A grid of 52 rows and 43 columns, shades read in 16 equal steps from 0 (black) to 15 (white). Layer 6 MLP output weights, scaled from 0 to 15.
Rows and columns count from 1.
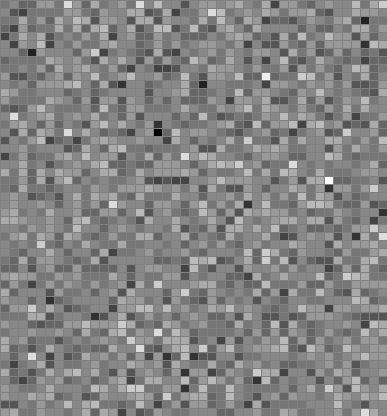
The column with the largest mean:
5
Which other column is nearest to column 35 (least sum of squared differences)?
25
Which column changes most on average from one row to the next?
37
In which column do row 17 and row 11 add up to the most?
8
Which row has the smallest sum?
40
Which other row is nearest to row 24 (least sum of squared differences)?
31
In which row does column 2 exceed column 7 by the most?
15
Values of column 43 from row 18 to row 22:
11 9 7 6 8
